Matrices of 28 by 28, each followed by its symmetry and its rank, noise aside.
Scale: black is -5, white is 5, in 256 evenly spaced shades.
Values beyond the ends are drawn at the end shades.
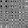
symmetric, rank two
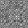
symmetric, rank four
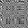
no symmetry, rank three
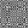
symmetric, rank three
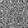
symmetric, rank four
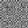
symmetric, rank three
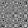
symmetric, rank three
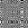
antisymmetric, rank two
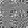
symmetric, rank three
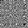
symmetric, rank three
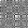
symmetric, rank two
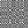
symmetric, rank two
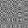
antisymmetric, rank two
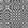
symmetric, rank two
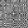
symmetric, rank three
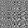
no symmetry, rank three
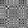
symmetric, rank two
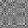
symmetric, rank two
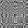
symmetric, rank two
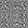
no symmetry, rank two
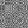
symmetric, rank three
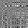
no symmetry, rank three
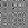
no symmetry, rank two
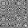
symmetric, rank three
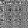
no symmetry, rank three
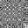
symmetric, rank three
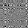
no symmetry, rank two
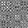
symmetric, rank three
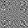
no symmetry, rank two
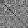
symmetric, rank four
